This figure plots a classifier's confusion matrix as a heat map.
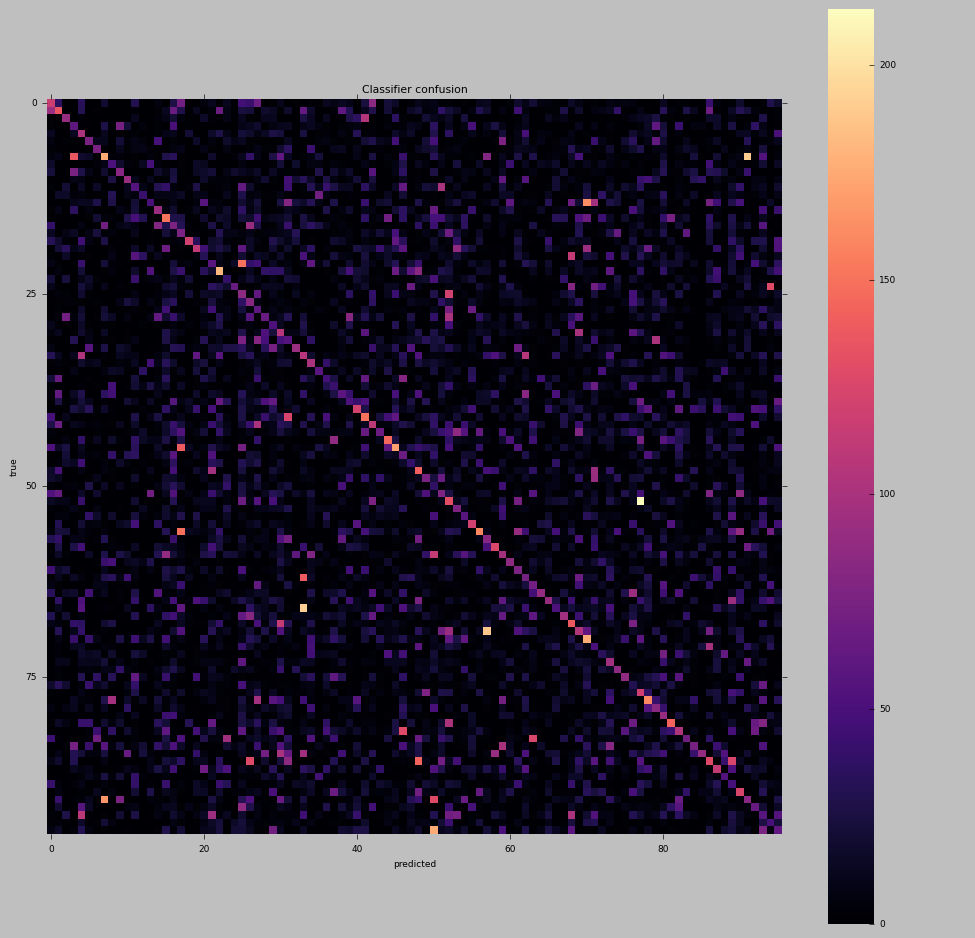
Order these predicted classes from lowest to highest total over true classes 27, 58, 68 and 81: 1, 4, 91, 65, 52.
65, 1, 91, 4, 52
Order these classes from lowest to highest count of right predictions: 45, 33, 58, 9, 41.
9, 33, 58, 41, 45
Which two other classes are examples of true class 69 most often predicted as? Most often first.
57, 52
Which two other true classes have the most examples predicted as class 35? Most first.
12, 88
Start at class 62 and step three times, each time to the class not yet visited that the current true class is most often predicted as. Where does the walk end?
95
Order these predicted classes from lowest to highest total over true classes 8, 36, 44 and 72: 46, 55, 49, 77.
49, 55, 77, 46
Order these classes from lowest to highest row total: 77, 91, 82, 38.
77, 38, 91, 82
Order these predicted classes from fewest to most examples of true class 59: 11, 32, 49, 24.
11, 24, 49, 32
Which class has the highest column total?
25
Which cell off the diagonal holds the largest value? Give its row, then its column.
52, 77
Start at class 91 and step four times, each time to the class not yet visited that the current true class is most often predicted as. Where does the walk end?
42
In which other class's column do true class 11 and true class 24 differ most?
94
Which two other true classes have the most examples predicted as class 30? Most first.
68, 85
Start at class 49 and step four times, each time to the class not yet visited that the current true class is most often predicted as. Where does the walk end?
21
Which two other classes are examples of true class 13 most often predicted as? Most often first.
70, 71
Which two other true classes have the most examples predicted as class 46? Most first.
82, 36
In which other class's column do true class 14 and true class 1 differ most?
0
